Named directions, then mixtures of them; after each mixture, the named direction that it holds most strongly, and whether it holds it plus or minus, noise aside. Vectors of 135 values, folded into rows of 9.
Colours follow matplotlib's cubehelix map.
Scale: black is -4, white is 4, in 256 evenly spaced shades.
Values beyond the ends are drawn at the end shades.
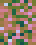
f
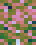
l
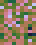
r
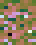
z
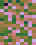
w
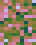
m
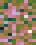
z, plus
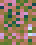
r, minus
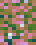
f, minus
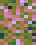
l, plus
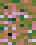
z, plus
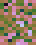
f, minus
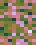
f, minus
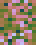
f, minus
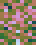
l, plus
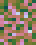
z, plus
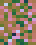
f, plus
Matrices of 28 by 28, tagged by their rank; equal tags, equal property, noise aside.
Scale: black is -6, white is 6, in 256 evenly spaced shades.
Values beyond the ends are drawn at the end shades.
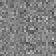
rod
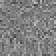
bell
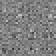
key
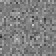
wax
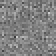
wax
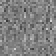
rod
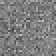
bell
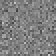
bell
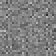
key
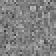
bell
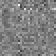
rod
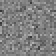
bell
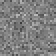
wax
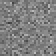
wax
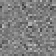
bell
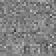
wax
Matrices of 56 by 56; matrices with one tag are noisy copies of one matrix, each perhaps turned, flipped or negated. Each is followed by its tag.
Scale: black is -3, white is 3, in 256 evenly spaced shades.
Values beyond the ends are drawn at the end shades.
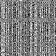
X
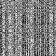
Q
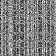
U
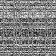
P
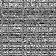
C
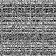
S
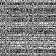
Q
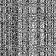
P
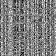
U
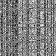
P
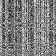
Q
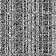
S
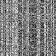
P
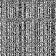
X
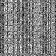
S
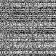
Q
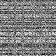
U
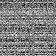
C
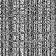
U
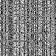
U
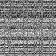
P
